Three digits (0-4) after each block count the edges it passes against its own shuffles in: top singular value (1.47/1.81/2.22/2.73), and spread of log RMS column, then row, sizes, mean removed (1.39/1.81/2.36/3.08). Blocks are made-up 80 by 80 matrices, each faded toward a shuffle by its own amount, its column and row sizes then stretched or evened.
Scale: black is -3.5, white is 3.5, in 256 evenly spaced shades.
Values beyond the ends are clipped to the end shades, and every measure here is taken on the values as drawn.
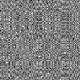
4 2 0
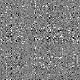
1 3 3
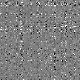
2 3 3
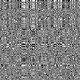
4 2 3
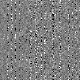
1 4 0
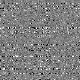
2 2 4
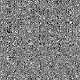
2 2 2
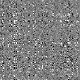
2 3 2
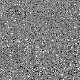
1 0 2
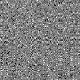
3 1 1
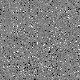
0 2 1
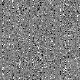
0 4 0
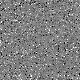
0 1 1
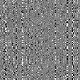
4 4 1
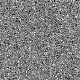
0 1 0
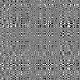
4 4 4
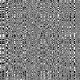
4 4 2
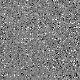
0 3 2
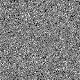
0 0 1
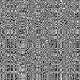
4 3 0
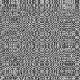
4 1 3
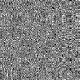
3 2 1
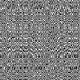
4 2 3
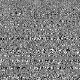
2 0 4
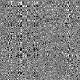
3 3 2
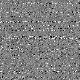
0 0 4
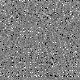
0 2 2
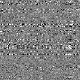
3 1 4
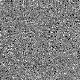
1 1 1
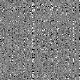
2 3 2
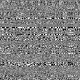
3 0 4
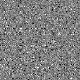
2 1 3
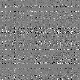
1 3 4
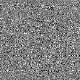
0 1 3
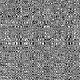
4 1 3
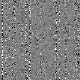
2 4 0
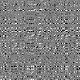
4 2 4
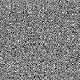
2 1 1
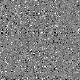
1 2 2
